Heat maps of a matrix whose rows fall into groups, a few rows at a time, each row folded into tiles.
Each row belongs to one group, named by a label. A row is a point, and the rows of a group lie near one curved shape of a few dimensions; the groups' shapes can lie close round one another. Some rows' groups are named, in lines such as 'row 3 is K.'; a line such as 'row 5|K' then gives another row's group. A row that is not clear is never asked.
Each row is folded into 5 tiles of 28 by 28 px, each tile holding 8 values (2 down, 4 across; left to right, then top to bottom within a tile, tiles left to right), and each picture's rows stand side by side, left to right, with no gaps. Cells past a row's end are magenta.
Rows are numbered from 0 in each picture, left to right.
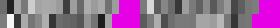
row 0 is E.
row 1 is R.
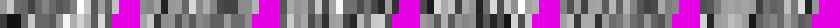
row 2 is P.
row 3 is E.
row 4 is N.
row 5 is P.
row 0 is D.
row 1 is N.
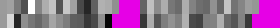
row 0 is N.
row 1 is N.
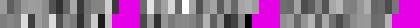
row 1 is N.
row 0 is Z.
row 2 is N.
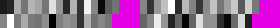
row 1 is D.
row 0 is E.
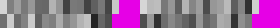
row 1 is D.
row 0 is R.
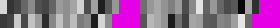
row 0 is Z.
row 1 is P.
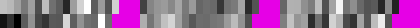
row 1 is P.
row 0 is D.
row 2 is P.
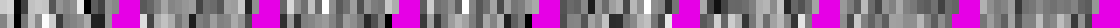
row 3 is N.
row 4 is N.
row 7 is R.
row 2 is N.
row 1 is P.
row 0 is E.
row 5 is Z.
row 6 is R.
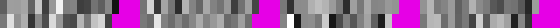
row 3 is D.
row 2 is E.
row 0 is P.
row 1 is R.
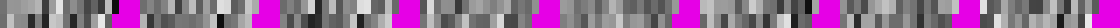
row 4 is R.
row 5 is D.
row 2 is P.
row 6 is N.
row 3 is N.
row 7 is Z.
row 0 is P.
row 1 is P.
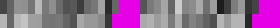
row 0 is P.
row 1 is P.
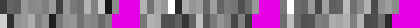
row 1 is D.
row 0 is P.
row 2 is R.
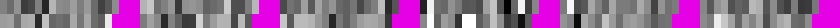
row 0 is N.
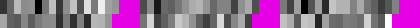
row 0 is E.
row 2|N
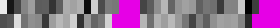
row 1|P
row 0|Z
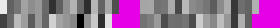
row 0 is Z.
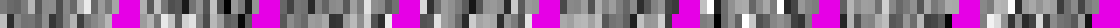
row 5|E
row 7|D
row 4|P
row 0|P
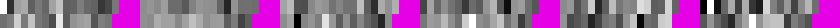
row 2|E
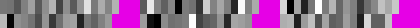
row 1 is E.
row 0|P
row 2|N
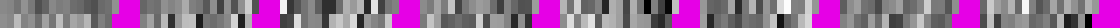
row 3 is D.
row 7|N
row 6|N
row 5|P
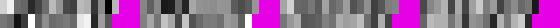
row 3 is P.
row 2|R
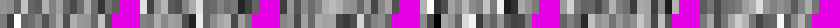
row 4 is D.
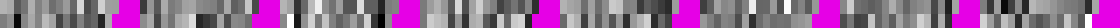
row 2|E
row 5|E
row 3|P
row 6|D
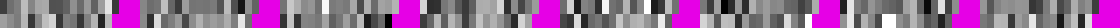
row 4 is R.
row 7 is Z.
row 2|N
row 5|N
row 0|Z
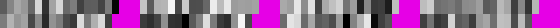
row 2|D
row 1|D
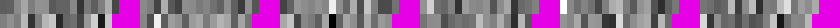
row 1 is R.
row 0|Z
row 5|P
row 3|R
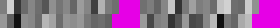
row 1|P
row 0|E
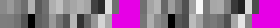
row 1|P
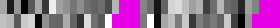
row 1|E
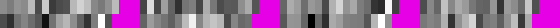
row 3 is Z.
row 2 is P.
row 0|D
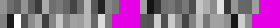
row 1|Z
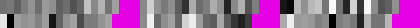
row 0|P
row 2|E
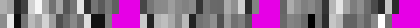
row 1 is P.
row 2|P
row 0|E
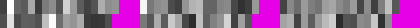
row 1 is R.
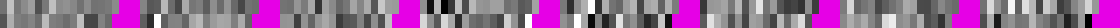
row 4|D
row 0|N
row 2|E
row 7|N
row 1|R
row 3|N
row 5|P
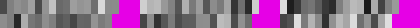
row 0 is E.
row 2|Z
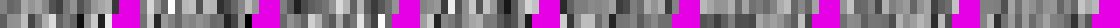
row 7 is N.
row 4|P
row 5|D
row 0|Z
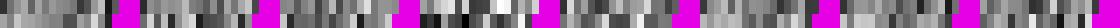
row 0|P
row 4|N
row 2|P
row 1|Z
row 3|D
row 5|P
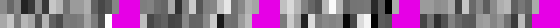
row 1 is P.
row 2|D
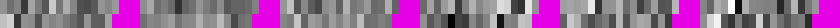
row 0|N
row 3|P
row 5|D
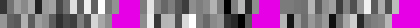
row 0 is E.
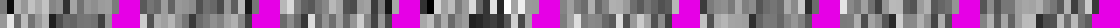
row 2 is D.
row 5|P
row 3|E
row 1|P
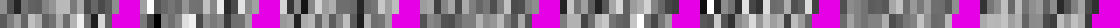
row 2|N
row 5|R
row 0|Z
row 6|N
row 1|E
